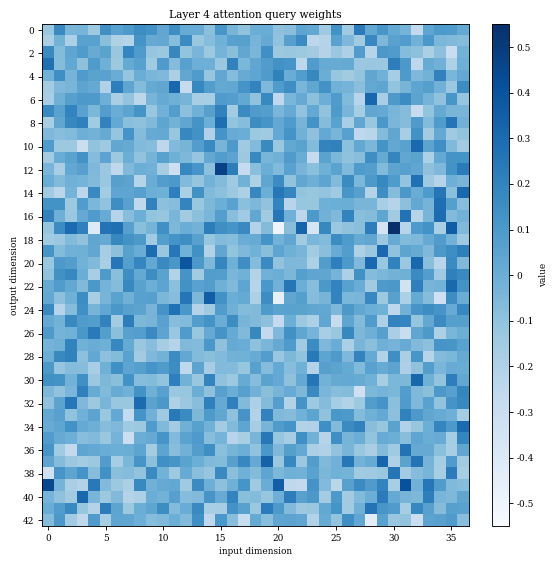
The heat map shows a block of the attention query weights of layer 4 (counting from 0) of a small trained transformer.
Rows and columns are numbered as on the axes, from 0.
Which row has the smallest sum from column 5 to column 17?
16
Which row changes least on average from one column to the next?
18
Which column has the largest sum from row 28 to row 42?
19
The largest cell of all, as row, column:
17, 30
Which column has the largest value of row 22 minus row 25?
25
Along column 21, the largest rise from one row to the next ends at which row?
40
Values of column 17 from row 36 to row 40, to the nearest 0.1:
0 0.2 0 0.1 -0.1
